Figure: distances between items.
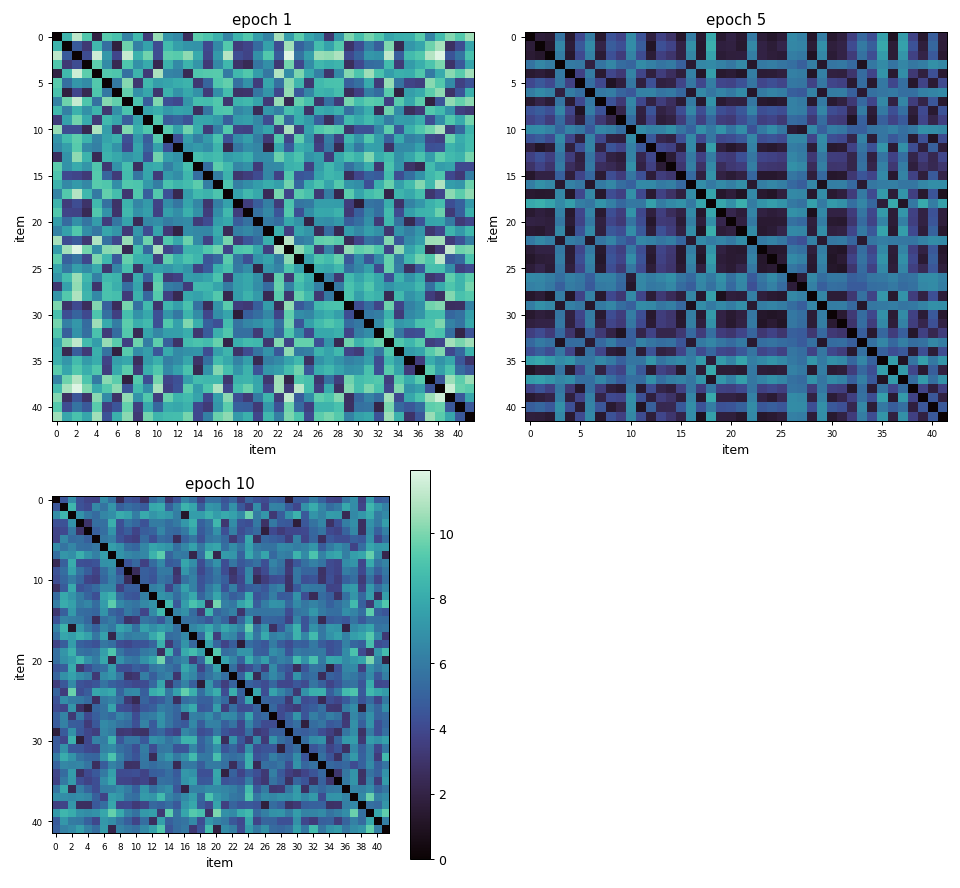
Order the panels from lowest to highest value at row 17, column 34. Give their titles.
epoch 5, epoch 10, epoch 1
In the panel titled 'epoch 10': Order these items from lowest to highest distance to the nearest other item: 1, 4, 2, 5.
2, 4, 5, 1
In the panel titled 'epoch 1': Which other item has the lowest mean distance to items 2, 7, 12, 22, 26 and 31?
21
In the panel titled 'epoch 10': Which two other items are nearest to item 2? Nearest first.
16, 36
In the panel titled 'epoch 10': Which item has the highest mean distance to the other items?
39
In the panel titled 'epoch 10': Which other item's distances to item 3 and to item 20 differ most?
30
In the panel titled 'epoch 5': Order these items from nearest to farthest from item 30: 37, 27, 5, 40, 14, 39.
39, 14, 5, 40, 27, 37
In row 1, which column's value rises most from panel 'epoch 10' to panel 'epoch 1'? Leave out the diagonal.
38
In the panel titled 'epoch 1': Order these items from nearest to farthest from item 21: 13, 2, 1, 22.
13, 1, 22, 2
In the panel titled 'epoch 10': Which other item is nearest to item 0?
29
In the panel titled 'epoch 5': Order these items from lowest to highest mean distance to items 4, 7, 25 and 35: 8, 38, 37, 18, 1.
1, 38, 8, 37, 18
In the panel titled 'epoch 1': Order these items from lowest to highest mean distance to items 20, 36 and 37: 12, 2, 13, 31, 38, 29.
12, 38, 29, 13, 31, 2
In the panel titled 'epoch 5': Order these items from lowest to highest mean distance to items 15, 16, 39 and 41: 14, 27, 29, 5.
14, 5, 29, 27
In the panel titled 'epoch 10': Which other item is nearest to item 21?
34
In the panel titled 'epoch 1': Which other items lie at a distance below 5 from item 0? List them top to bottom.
4, 9, 13, 27
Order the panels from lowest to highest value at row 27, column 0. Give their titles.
epoch 1, epoch 10, epoch 5
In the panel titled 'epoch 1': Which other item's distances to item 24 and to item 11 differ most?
38
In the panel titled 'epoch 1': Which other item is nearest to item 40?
32
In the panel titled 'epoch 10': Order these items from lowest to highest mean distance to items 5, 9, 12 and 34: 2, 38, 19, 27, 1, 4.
38, 4, 19, 27, 1, 2
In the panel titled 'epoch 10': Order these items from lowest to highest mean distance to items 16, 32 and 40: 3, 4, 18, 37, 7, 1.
4, 18, 3, 37, 7, 1
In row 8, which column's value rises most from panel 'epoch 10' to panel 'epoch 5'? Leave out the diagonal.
29
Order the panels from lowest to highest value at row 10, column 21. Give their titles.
epoch 10, epoch 5, epoch 1
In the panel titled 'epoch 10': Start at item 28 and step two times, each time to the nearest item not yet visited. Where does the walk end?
36
